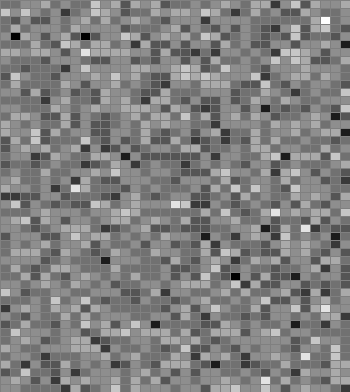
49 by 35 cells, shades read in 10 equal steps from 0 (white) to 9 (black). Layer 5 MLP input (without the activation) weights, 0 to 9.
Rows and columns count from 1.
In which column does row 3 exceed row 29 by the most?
31
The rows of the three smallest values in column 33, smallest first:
3, 39, 4
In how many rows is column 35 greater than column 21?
19
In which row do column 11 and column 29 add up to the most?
33
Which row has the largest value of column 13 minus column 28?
20
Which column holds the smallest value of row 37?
1
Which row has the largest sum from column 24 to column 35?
35
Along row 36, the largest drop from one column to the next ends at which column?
26
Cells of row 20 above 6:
4
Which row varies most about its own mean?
5
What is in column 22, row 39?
2
